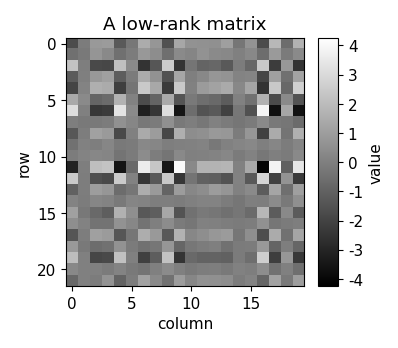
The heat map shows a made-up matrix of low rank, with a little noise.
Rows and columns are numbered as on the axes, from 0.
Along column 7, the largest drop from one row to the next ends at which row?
12
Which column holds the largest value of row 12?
16
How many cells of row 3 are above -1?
16
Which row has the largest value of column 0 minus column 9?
6
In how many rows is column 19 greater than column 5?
12
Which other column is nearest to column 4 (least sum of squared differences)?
8
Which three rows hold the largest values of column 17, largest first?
11, 4, 0
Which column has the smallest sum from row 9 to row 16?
18
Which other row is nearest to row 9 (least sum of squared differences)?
10
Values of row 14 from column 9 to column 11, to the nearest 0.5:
0 0 0
